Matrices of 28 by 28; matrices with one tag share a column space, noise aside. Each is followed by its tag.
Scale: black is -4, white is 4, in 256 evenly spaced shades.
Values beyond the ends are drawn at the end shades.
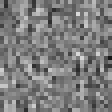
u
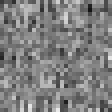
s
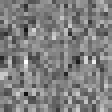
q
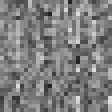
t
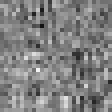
t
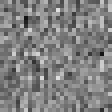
u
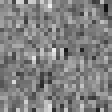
s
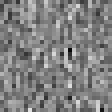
s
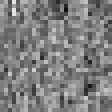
t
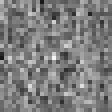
t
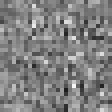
q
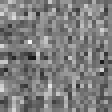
t
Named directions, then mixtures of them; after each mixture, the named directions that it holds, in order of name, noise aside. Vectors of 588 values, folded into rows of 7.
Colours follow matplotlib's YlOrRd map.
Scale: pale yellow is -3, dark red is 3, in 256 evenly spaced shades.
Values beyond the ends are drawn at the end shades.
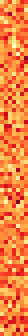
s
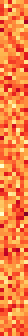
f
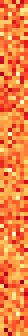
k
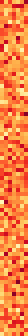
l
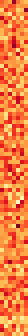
s.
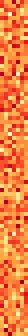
k, s.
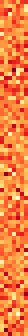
f, k.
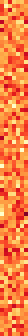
f.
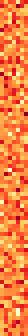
f, k, l.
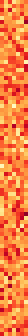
f.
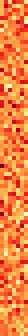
f, l.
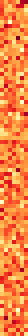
k, l, s.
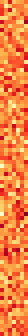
f.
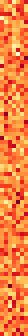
f, s.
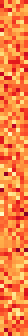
f, k.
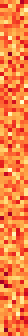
k, s.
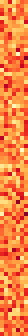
f, s.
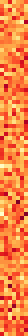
f, s.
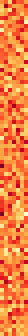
f.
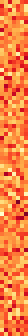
f, k, s.
